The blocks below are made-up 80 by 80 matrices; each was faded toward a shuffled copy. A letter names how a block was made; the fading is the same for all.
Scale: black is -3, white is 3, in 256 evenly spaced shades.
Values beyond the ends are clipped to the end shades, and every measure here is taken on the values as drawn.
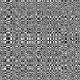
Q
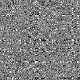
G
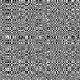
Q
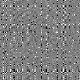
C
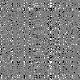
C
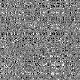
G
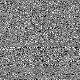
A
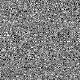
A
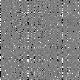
C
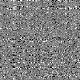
G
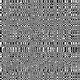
Q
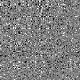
G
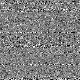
A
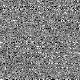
A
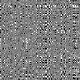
C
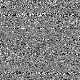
A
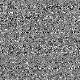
A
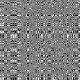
Q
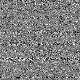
A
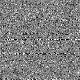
A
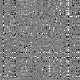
C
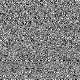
A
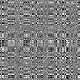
Q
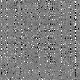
C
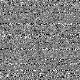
A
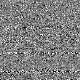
A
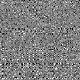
G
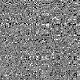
G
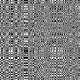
Q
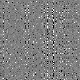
C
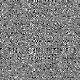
G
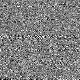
A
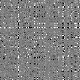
C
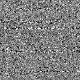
A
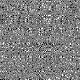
G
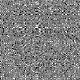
G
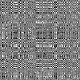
Q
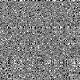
G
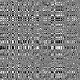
Q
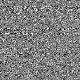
A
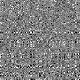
G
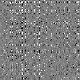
C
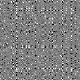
C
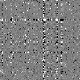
C
